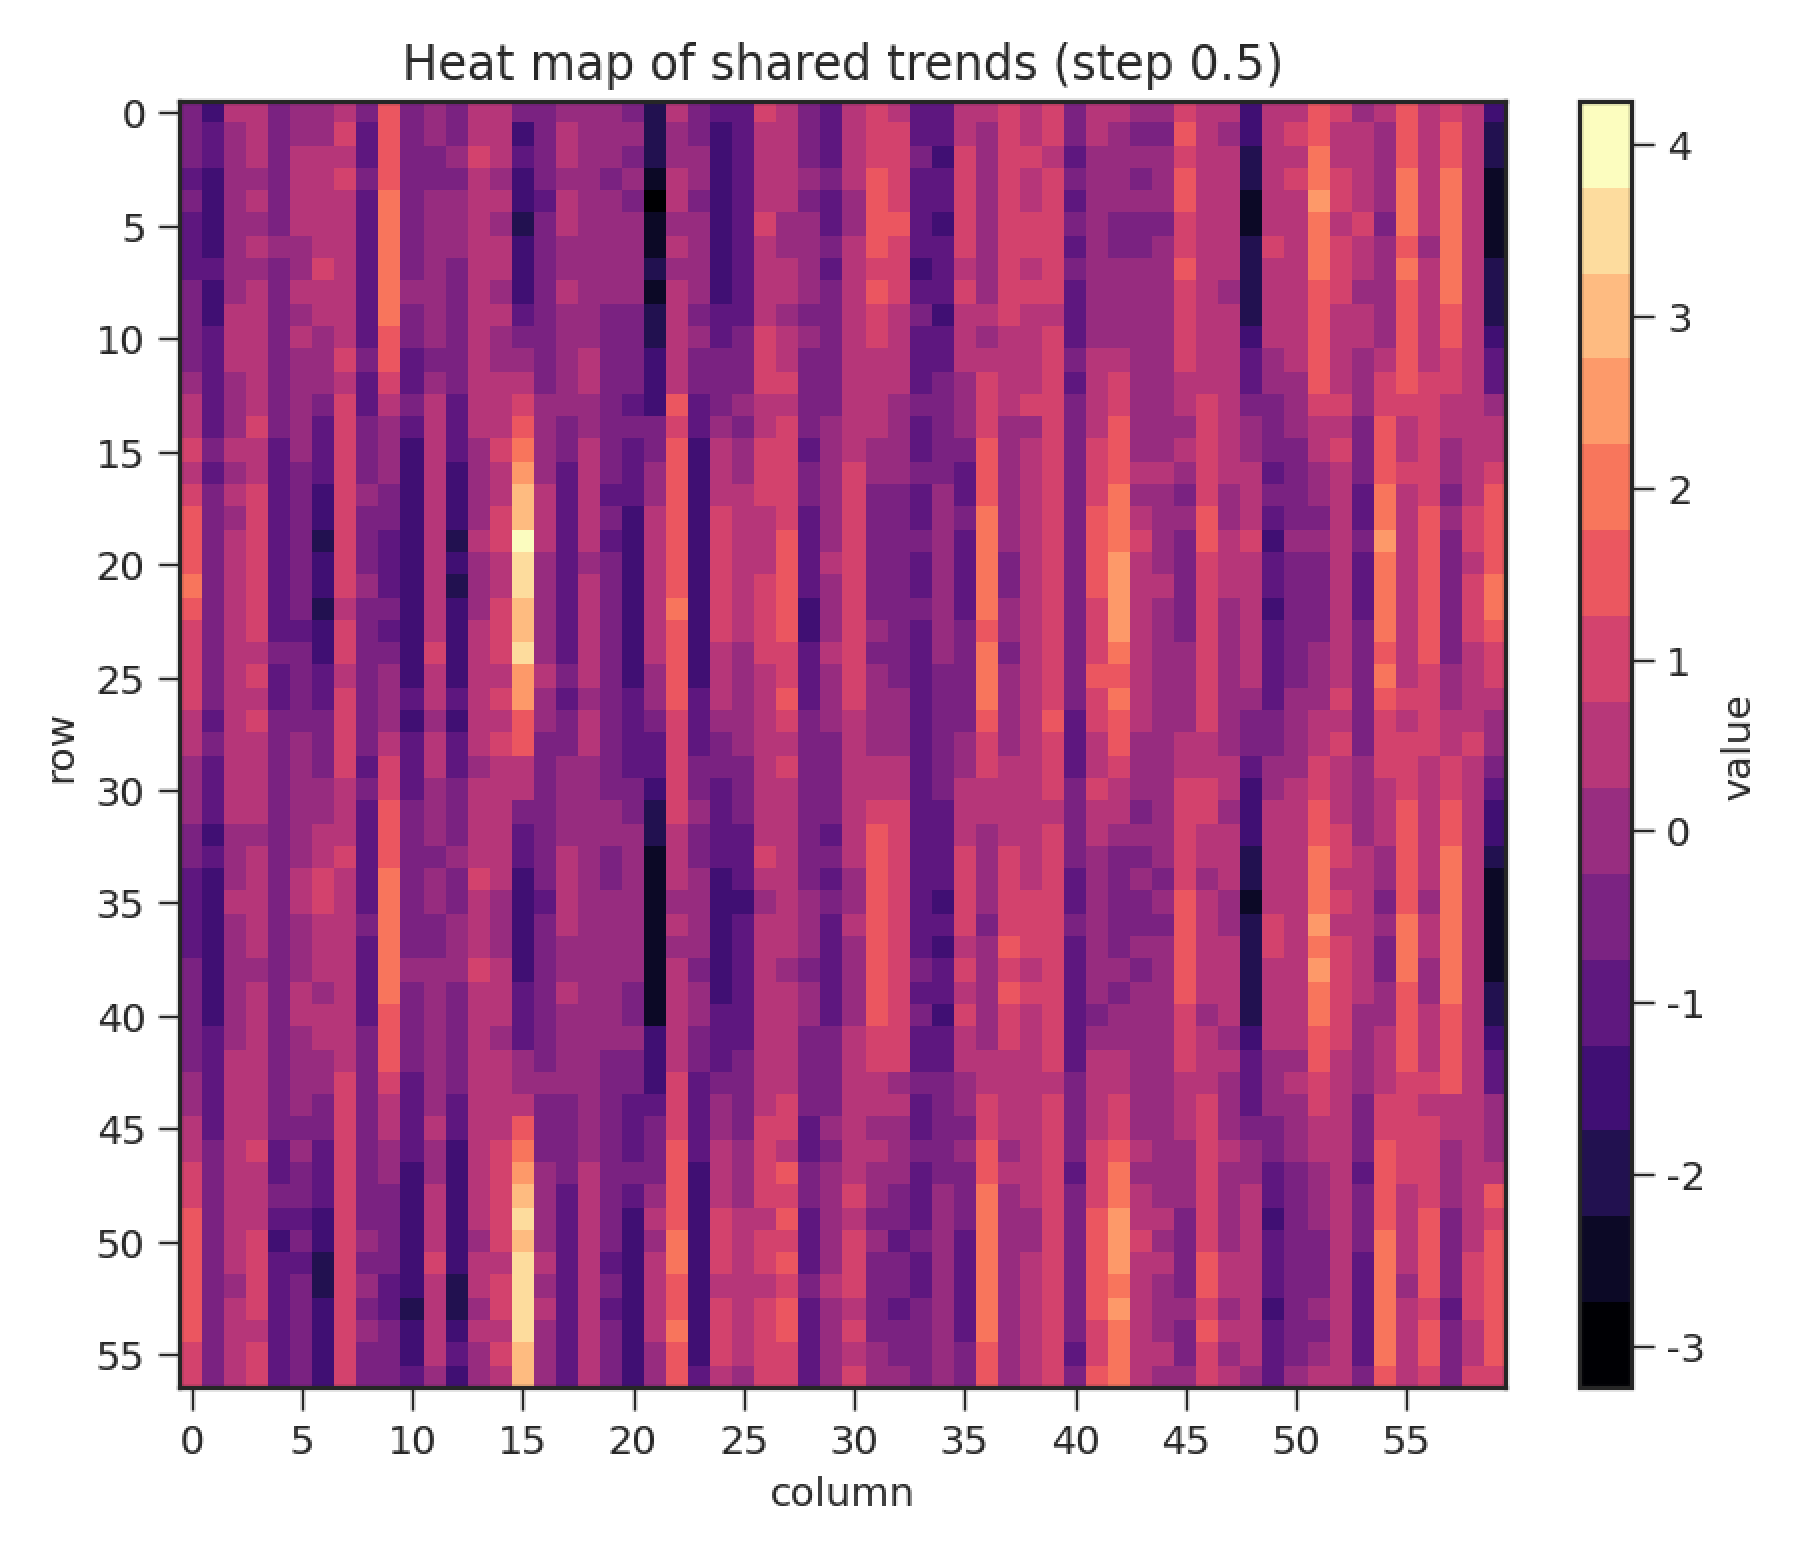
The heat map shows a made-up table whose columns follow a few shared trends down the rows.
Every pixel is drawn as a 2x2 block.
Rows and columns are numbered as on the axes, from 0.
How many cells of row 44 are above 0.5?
10
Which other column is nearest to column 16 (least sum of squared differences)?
29
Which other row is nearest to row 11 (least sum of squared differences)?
42
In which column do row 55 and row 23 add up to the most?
15
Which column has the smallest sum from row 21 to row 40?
21
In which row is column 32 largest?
5
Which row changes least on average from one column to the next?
43
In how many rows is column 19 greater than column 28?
24
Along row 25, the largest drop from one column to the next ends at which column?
23
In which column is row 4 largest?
51
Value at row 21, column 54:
2
